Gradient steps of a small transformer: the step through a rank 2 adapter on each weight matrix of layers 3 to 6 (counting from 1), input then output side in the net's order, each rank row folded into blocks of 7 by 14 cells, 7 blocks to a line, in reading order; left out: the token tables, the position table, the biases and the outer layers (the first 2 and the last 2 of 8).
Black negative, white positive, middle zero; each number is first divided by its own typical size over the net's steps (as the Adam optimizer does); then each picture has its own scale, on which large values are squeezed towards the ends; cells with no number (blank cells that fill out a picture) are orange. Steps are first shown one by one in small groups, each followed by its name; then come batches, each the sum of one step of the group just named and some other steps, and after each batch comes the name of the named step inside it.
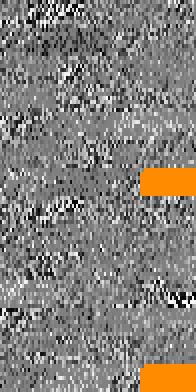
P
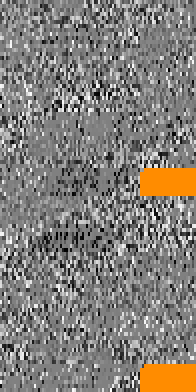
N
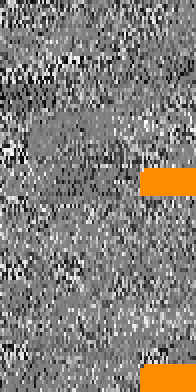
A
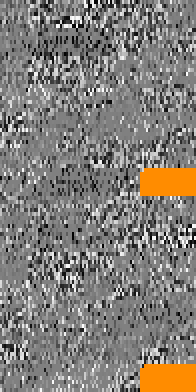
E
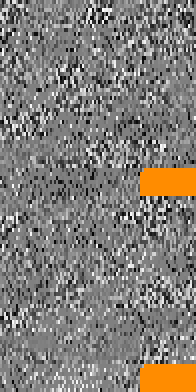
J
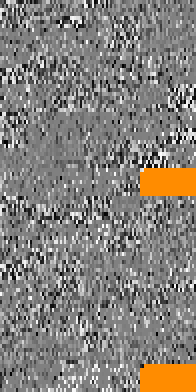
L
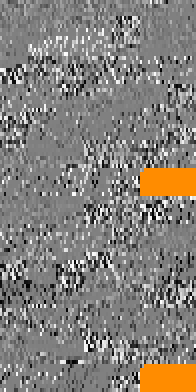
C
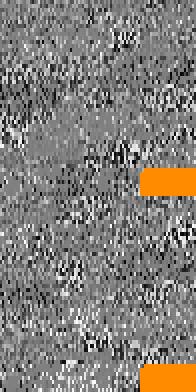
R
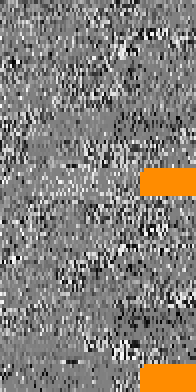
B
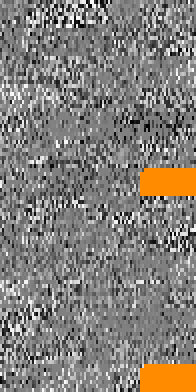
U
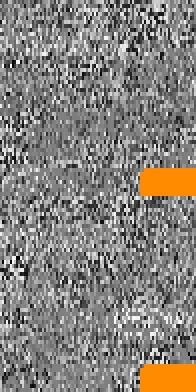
B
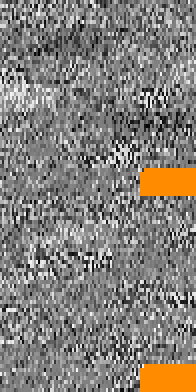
U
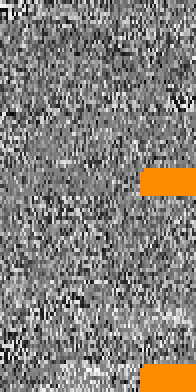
R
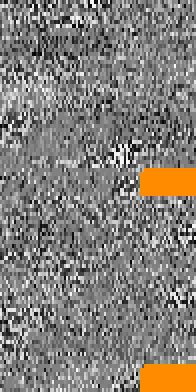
E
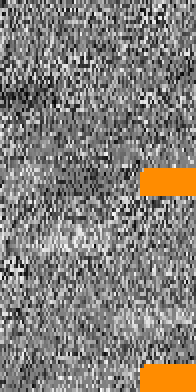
A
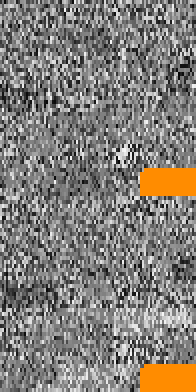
A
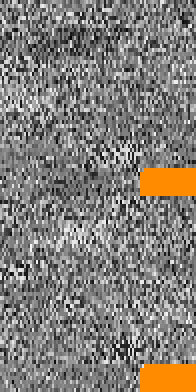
J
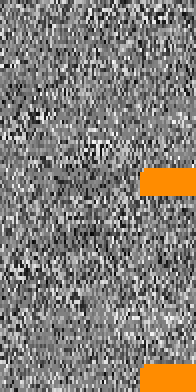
J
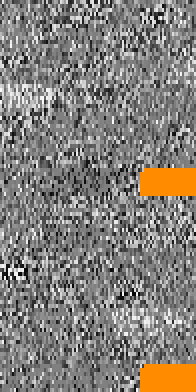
N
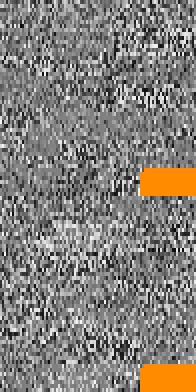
R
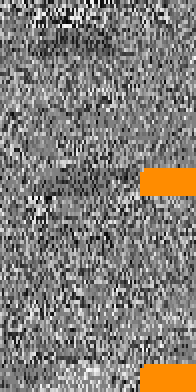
E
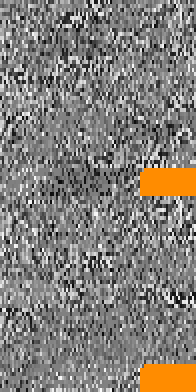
N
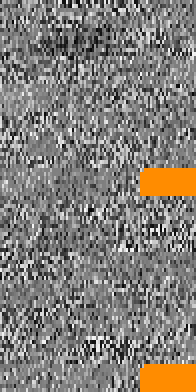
N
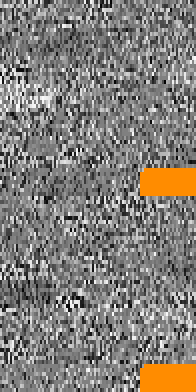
J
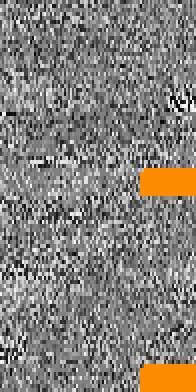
L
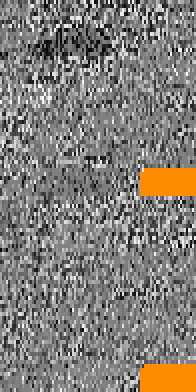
E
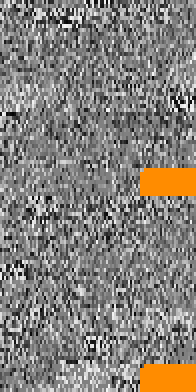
L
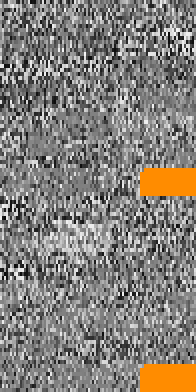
A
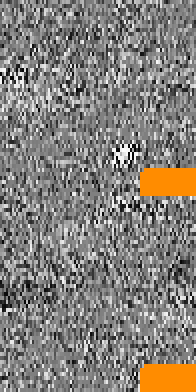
C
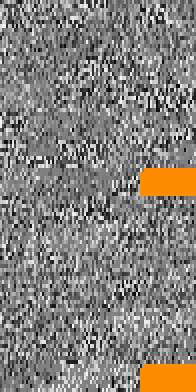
L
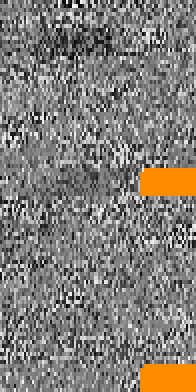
E
